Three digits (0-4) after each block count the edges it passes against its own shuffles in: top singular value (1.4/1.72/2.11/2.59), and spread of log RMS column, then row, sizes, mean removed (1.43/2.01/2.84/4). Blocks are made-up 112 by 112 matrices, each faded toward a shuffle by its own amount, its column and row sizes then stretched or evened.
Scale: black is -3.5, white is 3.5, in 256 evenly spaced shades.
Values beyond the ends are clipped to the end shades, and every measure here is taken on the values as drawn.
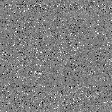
0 1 2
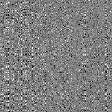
4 3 1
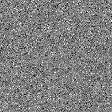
2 0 1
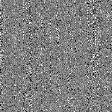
2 3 0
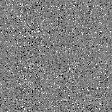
0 2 1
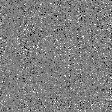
0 2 1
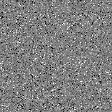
0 1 1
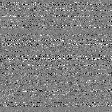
0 0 4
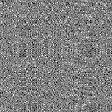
4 0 1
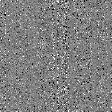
1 3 0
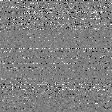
1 0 4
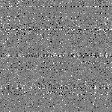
3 1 3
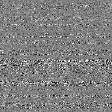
1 0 4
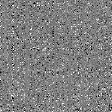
1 3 2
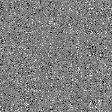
0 2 1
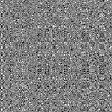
4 2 1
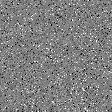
1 0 0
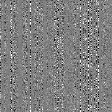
2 4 0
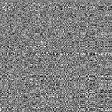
4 1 3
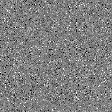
2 1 1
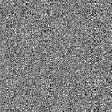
3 2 1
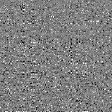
3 1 2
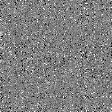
1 2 2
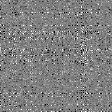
2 3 3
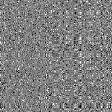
4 2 1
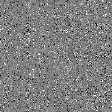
1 3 1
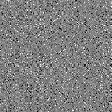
4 1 0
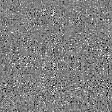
2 2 2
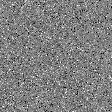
0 0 0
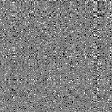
4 2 2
